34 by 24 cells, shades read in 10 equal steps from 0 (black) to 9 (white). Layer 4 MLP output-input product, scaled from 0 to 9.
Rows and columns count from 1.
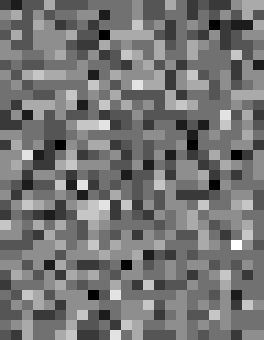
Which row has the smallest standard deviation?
14
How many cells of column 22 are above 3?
20
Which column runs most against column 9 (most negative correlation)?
11
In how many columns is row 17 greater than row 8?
7
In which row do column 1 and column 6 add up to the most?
23
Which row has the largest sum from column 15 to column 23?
25
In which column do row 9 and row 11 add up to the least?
8
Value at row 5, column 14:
4
